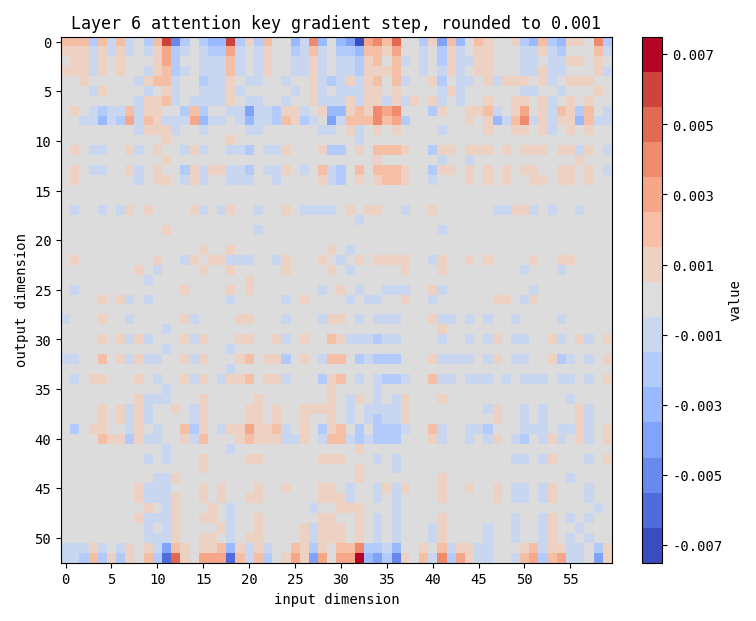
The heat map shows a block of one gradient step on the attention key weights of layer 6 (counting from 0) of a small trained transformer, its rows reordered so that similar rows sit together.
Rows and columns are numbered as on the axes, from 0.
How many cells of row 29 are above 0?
1
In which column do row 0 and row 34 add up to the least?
32
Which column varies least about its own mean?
38
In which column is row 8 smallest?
29
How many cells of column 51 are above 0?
7
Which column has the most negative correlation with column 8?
57
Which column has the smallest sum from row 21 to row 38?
34
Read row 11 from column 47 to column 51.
0 0.001 0 0.001 0.001
